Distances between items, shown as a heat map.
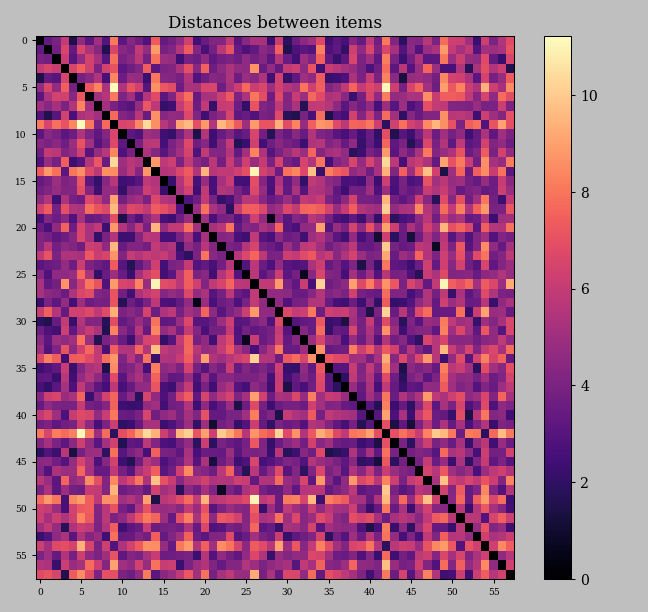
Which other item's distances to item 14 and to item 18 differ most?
49
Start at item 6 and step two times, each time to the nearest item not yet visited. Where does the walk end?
12
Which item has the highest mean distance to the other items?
42
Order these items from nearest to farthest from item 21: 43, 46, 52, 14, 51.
43, 52, 46, 51, 14
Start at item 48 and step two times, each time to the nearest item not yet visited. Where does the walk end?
17
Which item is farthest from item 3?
26
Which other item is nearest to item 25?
32
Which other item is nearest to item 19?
28
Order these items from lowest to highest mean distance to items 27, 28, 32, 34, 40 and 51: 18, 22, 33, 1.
22, 1, 33, 18
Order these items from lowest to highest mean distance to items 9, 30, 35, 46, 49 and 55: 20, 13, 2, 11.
11, 2, 20, 13
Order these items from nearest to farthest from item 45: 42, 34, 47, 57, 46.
57, 46, 34, 47, 42
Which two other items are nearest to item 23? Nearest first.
18, 17
